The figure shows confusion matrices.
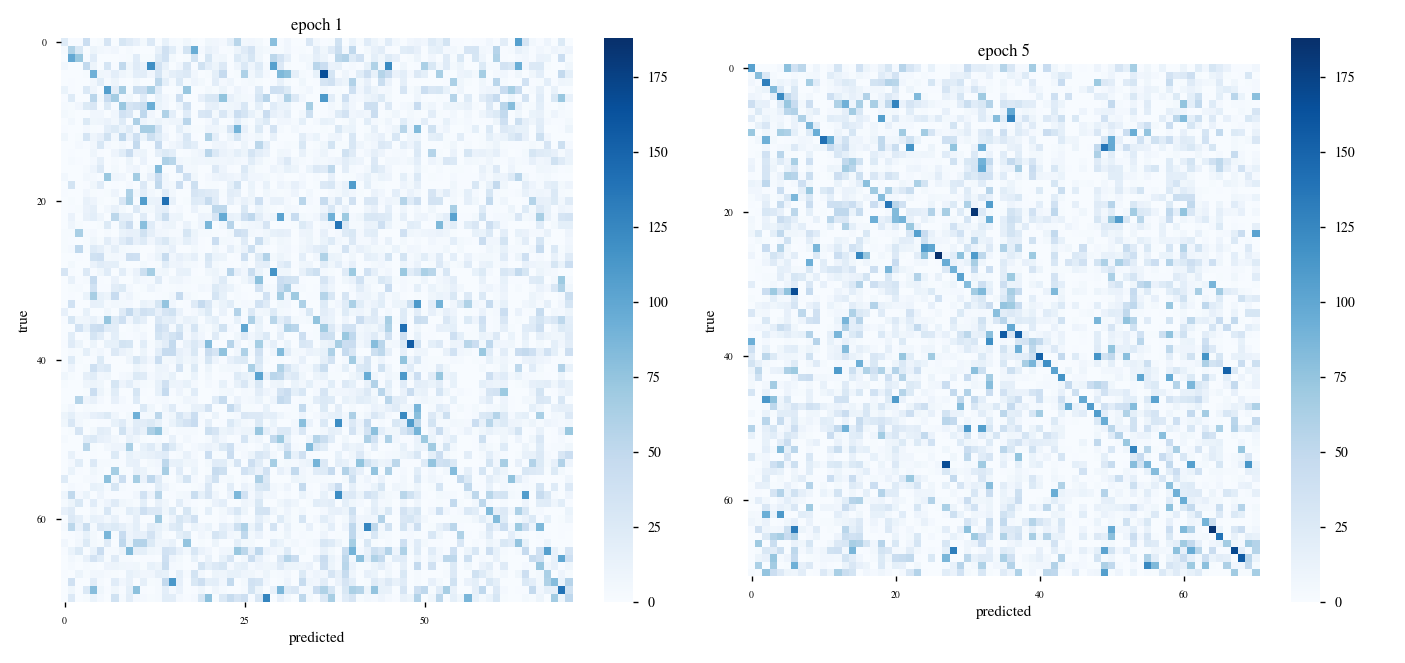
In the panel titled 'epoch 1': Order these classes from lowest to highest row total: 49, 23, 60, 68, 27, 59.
60, 27, 59, 23, 68, 49
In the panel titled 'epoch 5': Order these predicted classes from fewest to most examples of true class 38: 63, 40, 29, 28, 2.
2, 28, 29, 63, 40
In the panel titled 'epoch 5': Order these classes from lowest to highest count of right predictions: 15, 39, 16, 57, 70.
57, 15, 39, 70, 16
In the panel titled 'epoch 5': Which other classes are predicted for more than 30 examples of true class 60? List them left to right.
14, 15, 25, 30, 37
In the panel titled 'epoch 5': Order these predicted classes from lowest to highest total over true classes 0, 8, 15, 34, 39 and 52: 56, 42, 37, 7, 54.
56, 54, 42, 7, 37
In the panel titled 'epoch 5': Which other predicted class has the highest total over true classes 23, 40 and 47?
70
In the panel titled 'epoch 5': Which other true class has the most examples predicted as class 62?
31
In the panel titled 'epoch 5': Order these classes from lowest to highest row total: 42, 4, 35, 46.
4, 35, 46, 42
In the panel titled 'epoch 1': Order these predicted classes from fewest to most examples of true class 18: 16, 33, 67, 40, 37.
33, 67, 37, 16, 40
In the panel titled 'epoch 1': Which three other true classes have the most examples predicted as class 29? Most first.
3, 0, 53
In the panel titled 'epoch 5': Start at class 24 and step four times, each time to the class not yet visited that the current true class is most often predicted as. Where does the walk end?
13
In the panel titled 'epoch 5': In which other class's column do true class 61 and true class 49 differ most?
58
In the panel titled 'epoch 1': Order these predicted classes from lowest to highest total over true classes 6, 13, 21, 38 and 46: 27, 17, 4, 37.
4, 37, 17, 27
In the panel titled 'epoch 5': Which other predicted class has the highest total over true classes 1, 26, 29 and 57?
15
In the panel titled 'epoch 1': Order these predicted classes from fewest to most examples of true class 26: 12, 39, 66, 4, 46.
12, 46, 4, 39, 66
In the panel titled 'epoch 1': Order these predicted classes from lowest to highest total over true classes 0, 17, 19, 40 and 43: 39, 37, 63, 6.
39, 37, 6, 63
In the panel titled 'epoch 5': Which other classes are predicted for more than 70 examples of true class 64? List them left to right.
6, 30, 50, 60
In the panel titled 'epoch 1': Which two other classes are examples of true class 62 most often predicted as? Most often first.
6, 55
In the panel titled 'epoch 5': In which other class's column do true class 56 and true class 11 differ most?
49
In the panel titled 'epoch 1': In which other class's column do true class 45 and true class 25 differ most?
2
